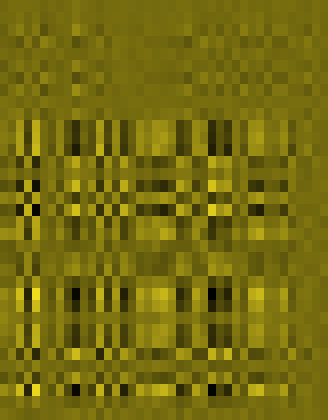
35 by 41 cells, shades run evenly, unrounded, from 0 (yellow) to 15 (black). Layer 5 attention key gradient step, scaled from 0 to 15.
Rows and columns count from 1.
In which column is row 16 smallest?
27
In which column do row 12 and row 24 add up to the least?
5
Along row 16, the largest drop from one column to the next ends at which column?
4
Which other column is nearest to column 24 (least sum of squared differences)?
9
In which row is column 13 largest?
30
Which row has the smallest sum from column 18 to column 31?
20
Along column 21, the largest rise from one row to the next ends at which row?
18
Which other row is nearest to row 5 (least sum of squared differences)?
2
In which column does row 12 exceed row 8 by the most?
10
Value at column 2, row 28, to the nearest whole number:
7
